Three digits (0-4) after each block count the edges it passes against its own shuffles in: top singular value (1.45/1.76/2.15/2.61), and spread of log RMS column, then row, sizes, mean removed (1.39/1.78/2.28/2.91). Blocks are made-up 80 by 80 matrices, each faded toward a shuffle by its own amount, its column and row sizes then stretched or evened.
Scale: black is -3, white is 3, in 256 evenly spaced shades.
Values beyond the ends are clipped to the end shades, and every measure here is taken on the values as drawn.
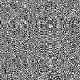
3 2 1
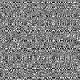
4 0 4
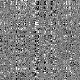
3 4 2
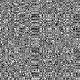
4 0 3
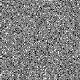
2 1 0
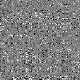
3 1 3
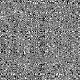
3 0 3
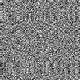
3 0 0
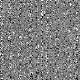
0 4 0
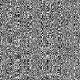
3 4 0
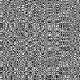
4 3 1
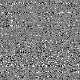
1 1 4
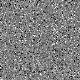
0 3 0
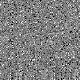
2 2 0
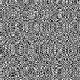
4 0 1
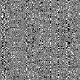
3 4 0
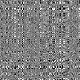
4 4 4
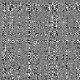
3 4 4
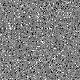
1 0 1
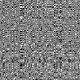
4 3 2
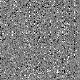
1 3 1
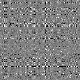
4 2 4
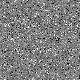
0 0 1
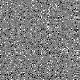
2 2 1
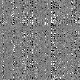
2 4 2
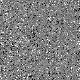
0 2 0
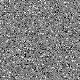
1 0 2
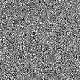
2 0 0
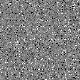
1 2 2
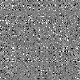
2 2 3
